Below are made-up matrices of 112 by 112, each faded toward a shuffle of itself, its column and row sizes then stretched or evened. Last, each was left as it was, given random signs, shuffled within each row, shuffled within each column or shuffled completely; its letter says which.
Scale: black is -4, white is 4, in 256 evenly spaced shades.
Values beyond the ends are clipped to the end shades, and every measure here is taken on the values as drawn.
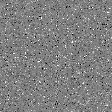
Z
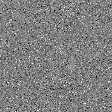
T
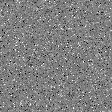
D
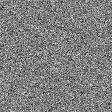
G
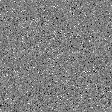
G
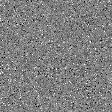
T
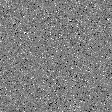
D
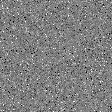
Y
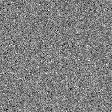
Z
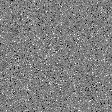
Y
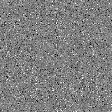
Z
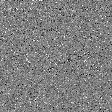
G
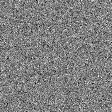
G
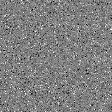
Z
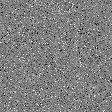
D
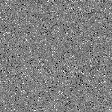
Z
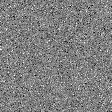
D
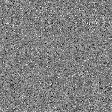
Z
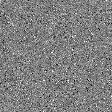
T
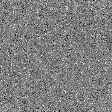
T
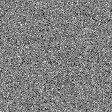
G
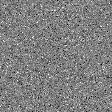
G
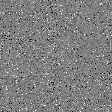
T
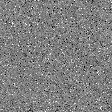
G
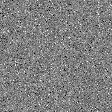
Y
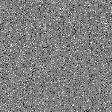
Z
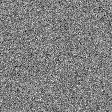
D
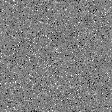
Z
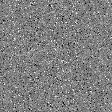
Y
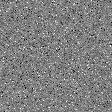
D
